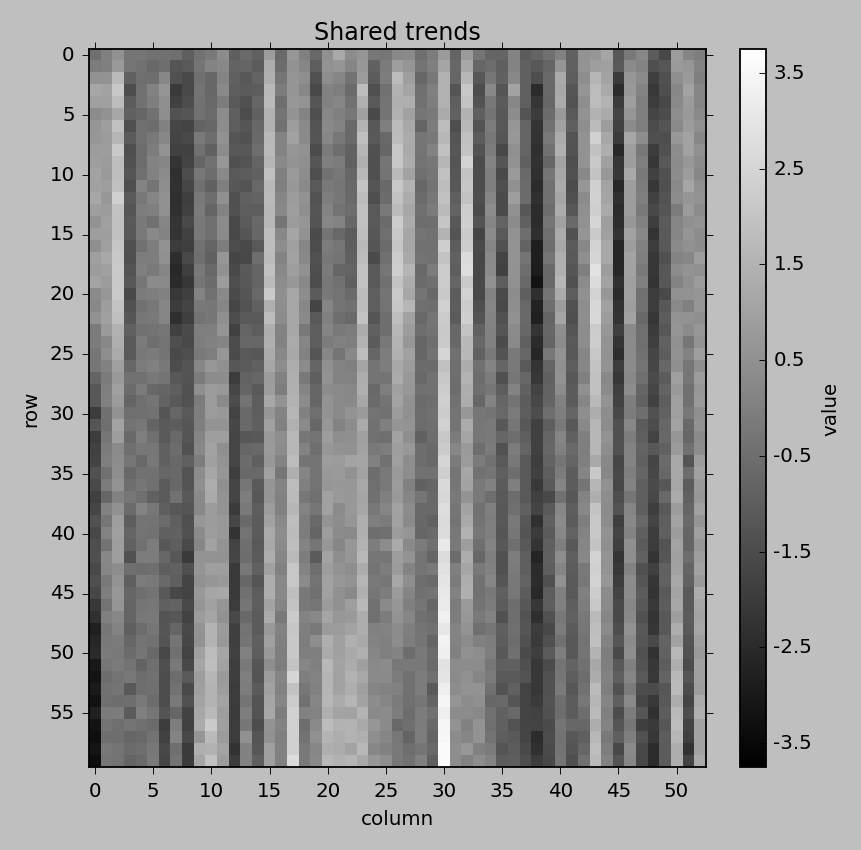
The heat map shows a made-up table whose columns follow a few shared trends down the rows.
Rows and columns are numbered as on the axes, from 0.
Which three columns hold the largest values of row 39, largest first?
30, 43, 17
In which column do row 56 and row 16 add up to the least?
38
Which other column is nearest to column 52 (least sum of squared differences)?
11
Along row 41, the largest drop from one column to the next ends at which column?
31
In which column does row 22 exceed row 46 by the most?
0
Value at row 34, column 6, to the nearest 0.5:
-1
